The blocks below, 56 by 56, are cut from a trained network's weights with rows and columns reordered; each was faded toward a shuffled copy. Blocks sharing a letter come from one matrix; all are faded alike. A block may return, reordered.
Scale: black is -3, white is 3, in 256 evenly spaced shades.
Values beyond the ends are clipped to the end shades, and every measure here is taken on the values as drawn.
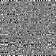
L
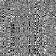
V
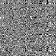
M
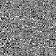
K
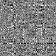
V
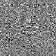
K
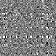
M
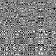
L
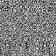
M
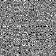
K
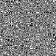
K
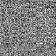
M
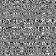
L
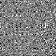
K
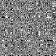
K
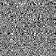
K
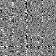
V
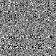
K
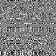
L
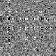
M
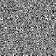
K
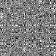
V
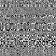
L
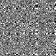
M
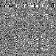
M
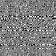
L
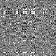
M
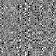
V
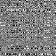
L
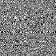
K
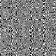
V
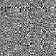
V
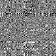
V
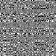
L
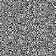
M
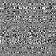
L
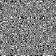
K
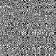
K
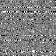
L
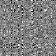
V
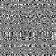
L
